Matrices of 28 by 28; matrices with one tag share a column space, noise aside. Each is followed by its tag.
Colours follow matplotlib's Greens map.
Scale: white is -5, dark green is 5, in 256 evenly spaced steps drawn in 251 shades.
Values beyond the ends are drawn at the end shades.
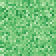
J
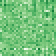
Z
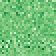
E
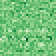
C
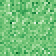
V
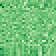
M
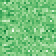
C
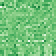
M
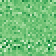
E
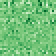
V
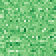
C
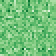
Z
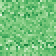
E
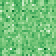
Z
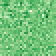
J
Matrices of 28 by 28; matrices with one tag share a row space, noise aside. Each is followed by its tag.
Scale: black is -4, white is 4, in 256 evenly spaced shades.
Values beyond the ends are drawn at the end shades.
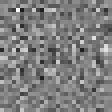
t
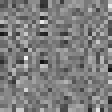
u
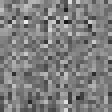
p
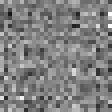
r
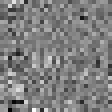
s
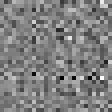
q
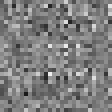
p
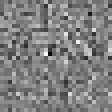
p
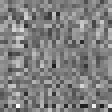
s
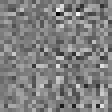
q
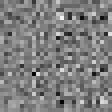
q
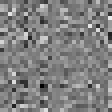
u
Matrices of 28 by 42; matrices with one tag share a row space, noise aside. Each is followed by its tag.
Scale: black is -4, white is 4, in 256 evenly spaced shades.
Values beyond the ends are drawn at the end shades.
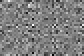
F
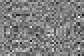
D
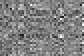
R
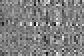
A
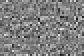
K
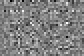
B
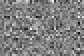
D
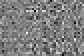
A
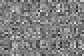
K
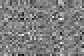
R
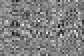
K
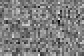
K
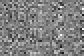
R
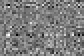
D
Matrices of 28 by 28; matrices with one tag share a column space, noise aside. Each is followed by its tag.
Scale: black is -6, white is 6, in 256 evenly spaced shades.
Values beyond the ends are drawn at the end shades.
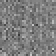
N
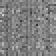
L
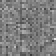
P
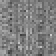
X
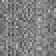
L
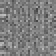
L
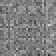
N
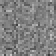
N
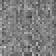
P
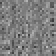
X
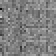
P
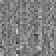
X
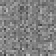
N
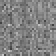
N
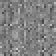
N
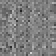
L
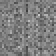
L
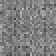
P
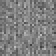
X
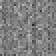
N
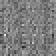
X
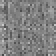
N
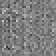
L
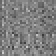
X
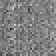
N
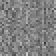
P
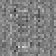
L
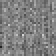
X
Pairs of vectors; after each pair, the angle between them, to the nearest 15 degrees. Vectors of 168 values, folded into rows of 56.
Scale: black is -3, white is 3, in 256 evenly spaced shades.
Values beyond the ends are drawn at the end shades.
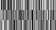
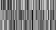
15 degrees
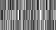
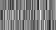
30 degrees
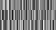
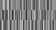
15 degrees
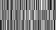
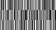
105 degrees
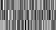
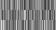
60 degrees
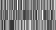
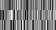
60 degrees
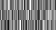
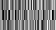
75 degrees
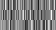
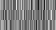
45 degrees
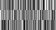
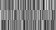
15 degrees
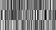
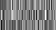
150 degrees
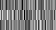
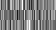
120 degrees
